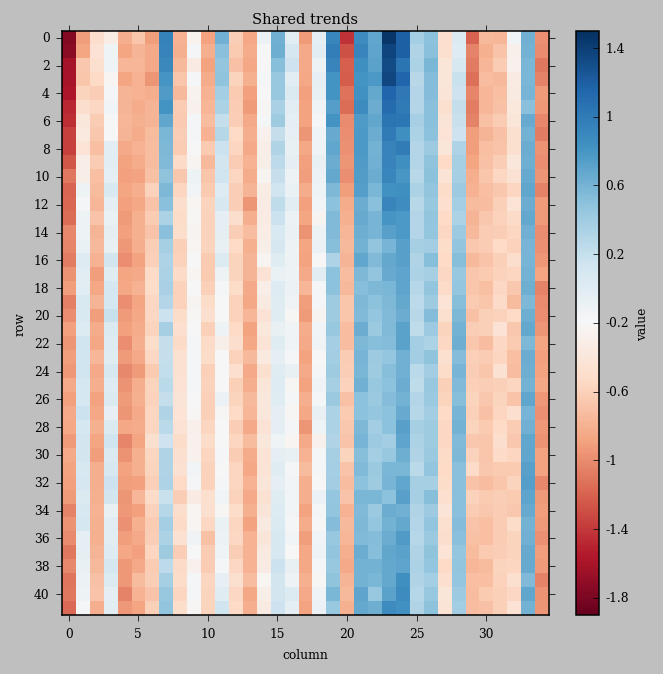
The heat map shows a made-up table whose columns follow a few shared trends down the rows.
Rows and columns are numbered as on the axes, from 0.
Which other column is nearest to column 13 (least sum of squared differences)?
5
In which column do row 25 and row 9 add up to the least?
0
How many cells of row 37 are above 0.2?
10
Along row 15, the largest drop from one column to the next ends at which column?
34
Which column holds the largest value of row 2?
23
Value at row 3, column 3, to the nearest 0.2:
-0.2
